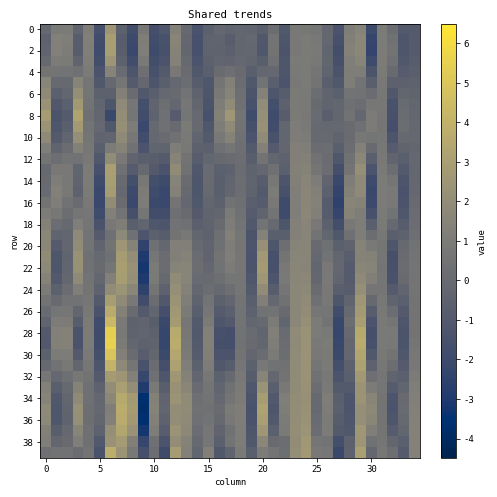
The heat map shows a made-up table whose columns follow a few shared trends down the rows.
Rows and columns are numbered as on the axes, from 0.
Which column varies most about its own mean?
6
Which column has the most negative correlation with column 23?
28
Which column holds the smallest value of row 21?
9
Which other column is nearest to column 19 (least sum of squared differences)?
32
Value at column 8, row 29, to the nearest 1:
0
